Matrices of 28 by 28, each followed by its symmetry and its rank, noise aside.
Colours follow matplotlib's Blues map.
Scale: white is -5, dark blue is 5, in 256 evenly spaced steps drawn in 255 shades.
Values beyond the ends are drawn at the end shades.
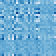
antisymmetric, rank two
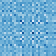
symmetric, rank two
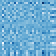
antisymmetric, rank two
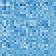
antisymmetric, rank four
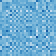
symmetric, rank two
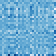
antisymmetric, rank two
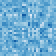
no symmetry, rank three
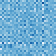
symmetric, rank two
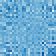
symmetric, rank four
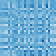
antisymmetric, rank two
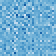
no symmetry, rank three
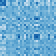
symmetric, rank two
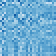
no symmetry, rank three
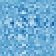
antisymmetric, rank four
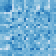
symmetric, rank three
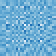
symmetric, rank two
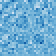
symmetric, rank four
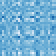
no symmetry, rank two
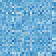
symmetric, rank three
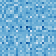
symmetric, rank three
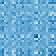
symmetric, rank two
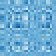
antisymmetric, rank two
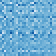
no symmetry, rank three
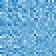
no symmetry, rank four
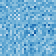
symmetric, rank four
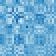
symmetric, rank two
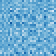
no symmetry, rank three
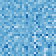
antisymmetric, rank four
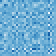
symmetric, rank two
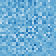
antisymmetric, rank four
